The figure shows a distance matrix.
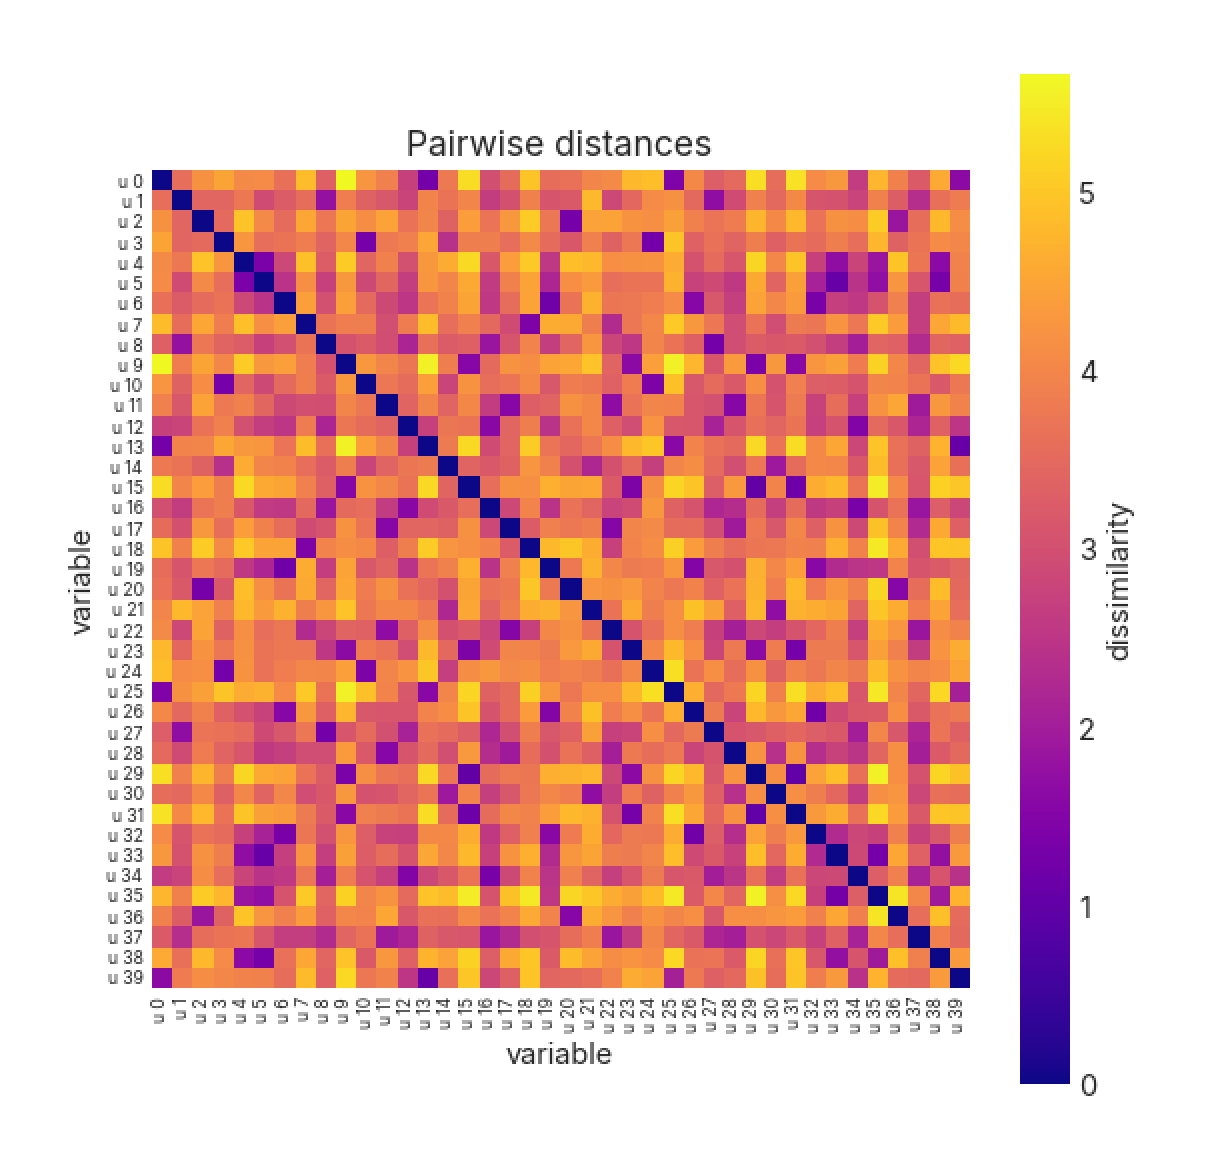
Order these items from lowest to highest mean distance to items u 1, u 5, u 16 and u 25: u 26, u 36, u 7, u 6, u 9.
u 6, u 26, u 36, u 7, u 9
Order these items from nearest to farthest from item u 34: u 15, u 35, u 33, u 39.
u 39, u 33, u 35, u 15
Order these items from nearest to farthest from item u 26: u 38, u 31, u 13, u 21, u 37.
u 37, u 38, u 13, u 31, u 21
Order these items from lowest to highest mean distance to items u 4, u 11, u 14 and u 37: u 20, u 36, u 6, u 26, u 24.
u 6, u 26, u 24, u 20, u 36
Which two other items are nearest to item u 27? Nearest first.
u 8, u 1
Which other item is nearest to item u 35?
u 33
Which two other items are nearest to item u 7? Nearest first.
u 18, u 22
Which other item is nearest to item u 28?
u 11
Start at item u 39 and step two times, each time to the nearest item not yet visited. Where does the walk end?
u 0
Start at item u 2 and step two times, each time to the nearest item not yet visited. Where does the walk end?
u 36
